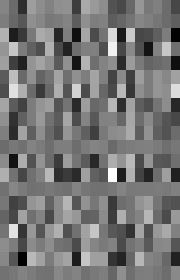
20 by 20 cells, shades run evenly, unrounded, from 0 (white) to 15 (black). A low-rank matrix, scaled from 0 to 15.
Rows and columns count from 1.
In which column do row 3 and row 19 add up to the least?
10
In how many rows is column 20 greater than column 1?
13
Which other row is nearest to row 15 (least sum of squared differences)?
2
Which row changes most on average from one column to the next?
3
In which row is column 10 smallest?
19
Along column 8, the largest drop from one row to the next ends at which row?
5
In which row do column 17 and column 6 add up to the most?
4
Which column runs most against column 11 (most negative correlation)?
15
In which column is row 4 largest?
17
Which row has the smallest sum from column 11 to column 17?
16
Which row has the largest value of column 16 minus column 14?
12
